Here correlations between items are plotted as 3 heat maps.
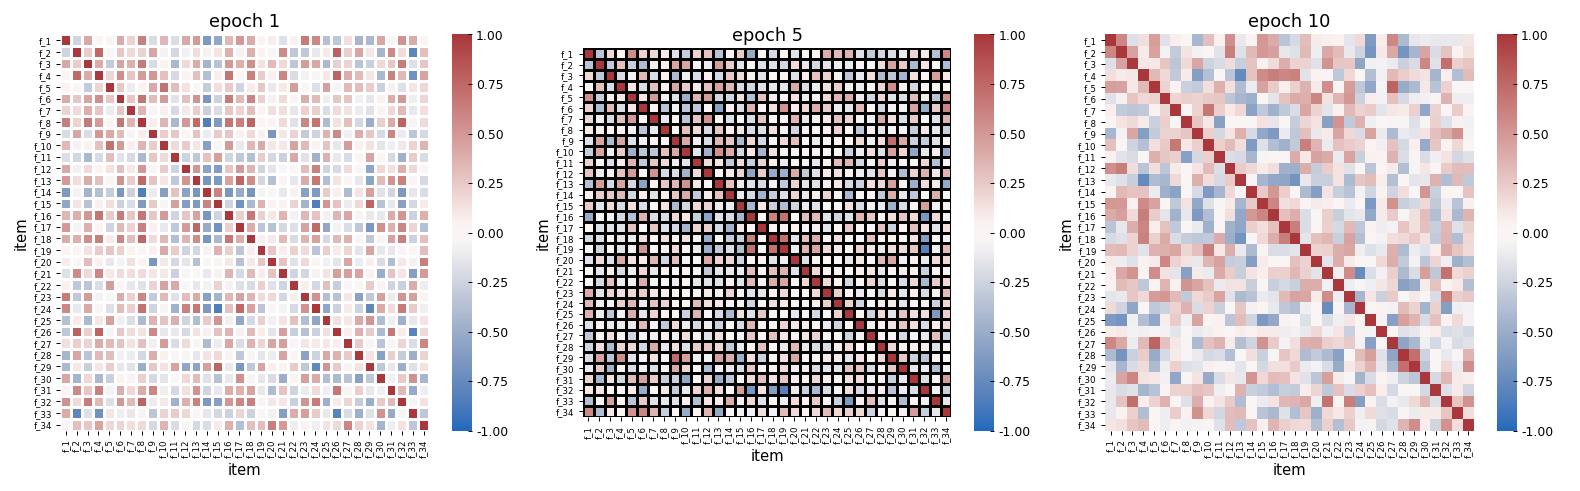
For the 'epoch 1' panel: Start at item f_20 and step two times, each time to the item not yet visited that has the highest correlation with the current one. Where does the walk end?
f_27
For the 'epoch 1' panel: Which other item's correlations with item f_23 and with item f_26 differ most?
f_33
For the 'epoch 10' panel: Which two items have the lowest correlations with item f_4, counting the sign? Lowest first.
f_13, f_9
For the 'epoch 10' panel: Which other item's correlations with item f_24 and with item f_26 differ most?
f_21
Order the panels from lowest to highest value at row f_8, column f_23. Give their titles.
epoch 10, epoch 5, epoch 1
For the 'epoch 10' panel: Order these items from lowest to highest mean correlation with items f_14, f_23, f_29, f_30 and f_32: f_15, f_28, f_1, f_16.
f_1, f_15, f_28, f_16
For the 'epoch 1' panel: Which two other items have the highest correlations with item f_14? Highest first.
f_15, f_29
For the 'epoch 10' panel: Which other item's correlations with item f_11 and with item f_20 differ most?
f_8
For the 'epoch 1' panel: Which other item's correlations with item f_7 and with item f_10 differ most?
f_5
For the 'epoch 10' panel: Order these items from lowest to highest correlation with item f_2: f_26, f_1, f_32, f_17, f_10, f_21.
f_17, f_10, f_26, f_32, f_21, f_1
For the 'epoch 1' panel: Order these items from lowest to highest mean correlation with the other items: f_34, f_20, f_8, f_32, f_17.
f_20, f_17, f_34, f_32, f_8
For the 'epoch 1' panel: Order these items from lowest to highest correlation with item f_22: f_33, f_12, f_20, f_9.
f_20, f_12, f_9, f_33
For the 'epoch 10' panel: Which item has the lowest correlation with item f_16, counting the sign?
f_9
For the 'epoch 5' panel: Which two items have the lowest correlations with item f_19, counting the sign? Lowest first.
f_32, f_12
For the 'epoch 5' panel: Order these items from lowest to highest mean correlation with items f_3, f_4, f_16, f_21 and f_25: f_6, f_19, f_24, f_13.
f_13, f_24, f_6, f_19
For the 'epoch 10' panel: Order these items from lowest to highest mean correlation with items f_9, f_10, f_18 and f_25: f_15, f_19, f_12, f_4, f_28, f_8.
f_15, f_4, f_12, f_8, f_28, f_19
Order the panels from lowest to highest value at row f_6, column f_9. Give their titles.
epoch 5, epoch 10, epoch 1
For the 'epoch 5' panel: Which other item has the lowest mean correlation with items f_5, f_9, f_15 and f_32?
f_16
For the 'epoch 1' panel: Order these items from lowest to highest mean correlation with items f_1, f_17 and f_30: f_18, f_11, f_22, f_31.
f_11, f_22, f_31, f_18
